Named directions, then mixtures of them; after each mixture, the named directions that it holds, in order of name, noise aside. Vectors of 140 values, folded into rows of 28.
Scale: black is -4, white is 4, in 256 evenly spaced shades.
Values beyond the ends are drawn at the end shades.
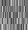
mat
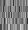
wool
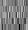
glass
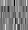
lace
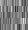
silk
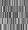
mat.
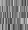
silk, wool.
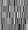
glass, lace.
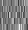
glass, mat.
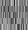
lace, mat.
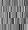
glass, mat.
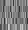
wool.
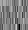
glass, lace, silk.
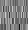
glass, wool.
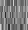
wool.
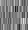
silk.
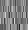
glass, wool.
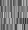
mat, silk, wool.
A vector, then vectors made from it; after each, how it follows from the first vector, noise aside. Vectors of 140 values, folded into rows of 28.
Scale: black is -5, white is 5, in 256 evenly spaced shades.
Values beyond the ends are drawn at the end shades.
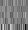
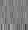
shrunk.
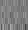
shrunk.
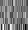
scaled up.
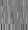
partly zeroed.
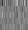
reversed, shrunk.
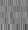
shrunk.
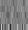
negated, partly zeroed.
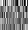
reversed, negated, scaled up.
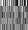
reversed, negated, scaled up.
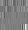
negated, partly zeroed.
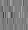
wrapped around, negated, partly zeroed.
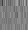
reversed, shrunk.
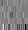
partly zeroed.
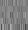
shrunk.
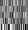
scaled up.
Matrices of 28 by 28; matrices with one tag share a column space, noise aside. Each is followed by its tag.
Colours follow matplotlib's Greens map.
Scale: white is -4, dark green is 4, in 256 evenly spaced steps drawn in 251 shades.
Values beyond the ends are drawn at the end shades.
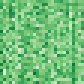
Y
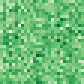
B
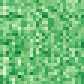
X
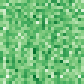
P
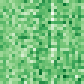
P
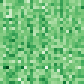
Y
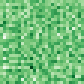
Y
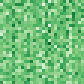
B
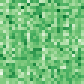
P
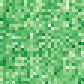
X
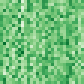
X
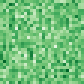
P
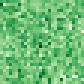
X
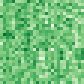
P
